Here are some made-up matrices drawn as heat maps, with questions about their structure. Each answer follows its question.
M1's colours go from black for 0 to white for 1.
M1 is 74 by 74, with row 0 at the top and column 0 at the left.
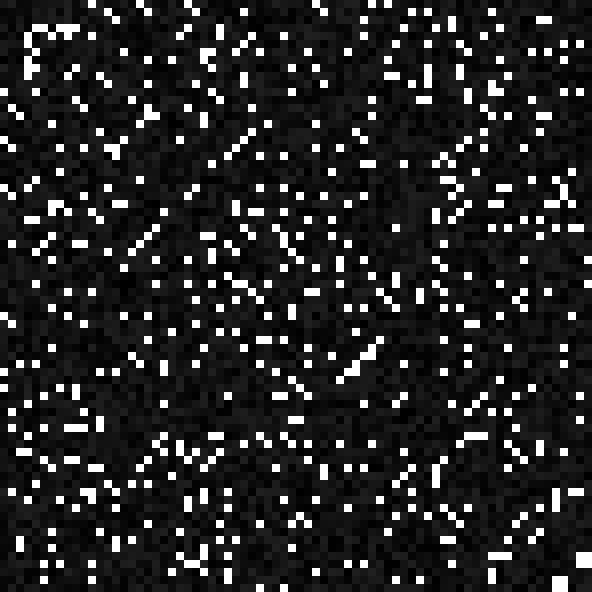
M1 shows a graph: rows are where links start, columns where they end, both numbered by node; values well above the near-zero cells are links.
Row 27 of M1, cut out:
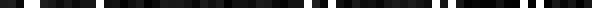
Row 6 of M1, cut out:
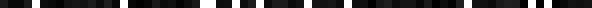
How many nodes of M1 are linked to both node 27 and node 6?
2
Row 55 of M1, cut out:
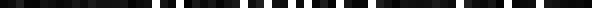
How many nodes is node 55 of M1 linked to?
11
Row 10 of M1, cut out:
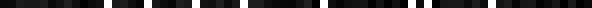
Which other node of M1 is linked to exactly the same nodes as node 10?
node 1
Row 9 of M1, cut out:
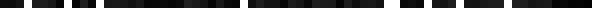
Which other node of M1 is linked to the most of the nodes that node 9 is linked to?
node 5
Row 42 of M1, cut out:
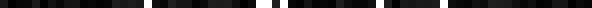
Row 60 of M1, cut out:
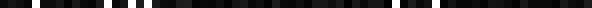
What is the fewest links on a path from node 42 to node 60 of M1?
2
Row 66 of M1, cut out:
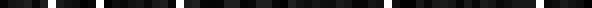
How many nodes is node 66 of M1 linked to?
5
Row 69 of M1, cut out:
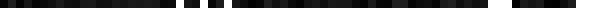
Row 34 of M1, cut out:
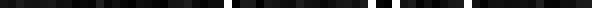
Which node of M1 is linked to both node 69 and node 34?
node 28
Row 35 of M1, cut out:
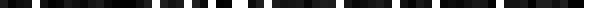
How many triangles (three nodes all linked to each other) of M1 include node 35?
4
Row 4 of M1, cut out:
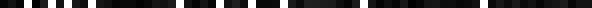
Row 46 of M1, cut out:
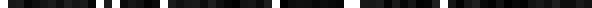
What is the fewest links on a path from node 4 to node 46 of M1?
3
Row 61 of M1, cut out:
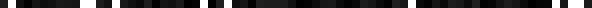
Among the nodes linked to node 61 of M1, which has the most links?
node 25
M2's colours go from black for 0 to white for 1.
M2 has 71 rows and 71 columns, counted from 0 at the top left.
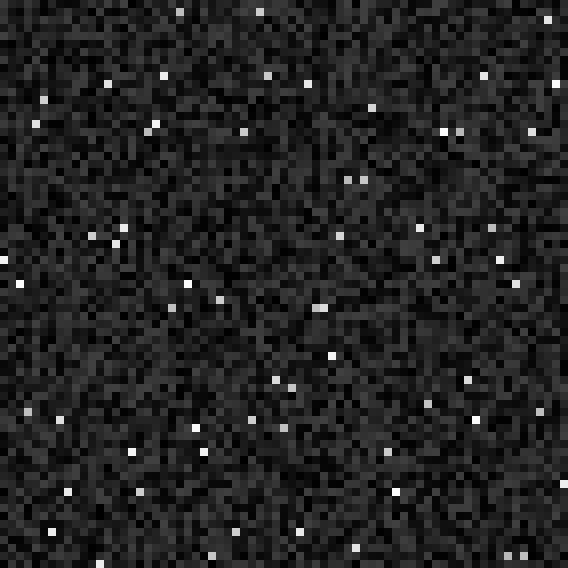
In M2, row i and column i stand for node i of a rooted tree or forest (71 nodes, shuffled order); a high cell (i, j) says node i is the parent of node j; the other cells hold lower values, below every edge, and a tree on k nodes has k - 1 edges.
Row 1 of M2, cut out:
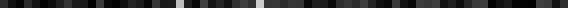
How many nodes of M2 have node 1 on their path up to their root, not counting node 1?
7
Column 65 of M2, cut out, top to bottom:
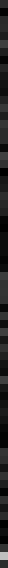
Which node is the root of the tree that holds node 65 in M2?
10
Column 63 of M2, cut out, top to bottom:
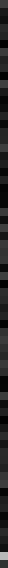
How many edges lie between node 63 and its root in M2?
2
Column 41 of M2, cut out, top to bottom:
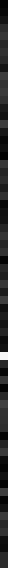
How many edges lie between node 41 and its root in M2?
6
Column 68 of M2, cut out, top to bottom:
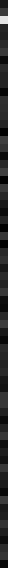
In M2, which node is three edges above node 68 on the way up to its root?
53
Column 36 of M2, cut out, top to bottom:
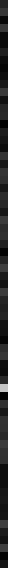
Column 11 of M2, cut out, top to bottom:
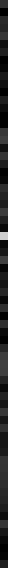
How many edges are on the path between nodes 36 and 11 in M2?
6
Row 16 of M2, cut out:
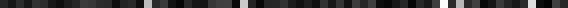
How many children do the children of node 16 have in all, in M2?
4
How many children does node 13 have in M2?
1
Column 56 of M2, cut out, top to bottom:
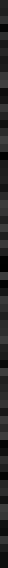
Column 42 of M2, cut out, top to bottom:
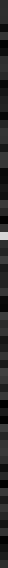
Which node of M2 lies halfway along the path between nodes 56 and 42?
66
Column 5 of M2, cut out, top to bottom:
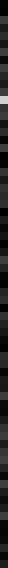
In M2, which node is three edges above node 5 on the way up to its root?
60
